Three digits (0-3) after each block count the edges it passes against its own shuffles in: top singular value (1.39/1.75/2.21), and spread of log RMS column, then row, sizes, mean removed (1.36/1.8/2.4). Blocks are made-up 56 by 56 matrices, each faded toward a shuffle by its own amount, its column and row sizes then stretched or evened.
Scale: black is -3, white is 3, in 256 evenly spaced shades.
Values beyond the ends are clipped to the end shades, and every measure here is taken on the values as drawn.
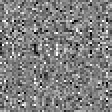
2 3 2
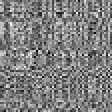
3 0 3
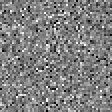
1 1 0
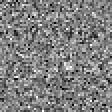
1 0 0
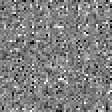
1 2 2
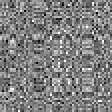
3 1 1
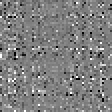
2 3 2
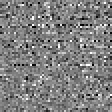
1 1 3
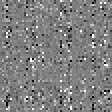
0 3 2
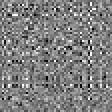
3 3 3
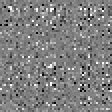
2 2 3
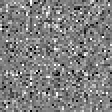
1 1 1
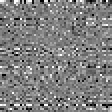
3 0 3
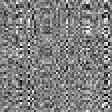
3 3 0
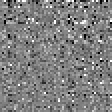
2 2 2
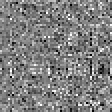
2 2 1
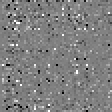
0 2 2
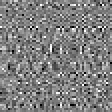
3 1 3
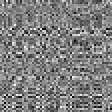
3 0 3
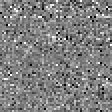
0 0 2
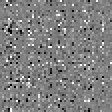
0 3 2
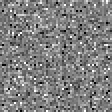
0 1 1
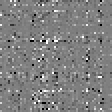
1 3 3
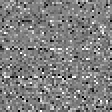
2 0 2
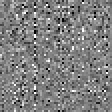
2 3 1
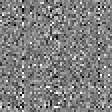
2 3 2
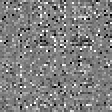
2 2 2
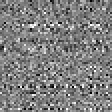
2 1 3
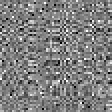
3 1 2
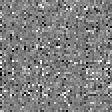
1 2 2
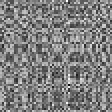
3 1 0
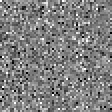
0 1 0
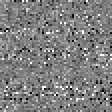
0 0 2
